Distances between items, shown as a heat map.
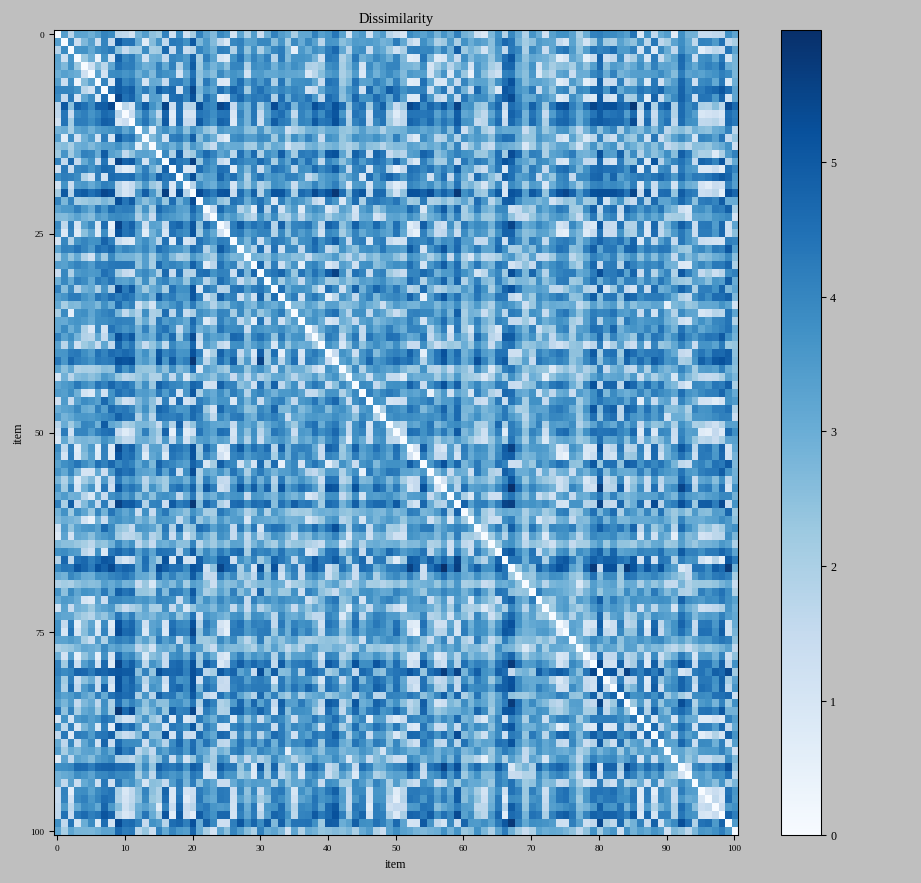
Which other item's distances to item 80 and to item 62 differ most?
30
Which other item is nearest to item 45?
55
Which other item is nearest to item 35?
2
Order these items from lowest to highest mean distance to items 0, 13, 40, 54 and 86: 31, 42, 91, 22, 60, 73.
91, 22, 31, 60, 42, 73
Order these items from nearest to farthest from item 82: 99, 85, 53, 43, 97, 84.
53, 99, 84, 85, 43, 97
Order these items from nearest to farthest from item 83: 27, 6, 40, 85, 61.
40, 61, 27, 85, 6
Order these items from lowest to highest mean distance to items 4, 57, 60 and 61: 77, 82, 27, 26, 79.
77, 79, 82, 26, 27
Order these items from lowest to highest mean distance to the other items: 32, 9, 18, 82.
32, 82, 18, 9
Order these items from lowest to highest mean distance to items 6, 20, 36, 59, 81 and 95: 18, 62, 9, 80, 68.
62, 68, 9, 18, 80
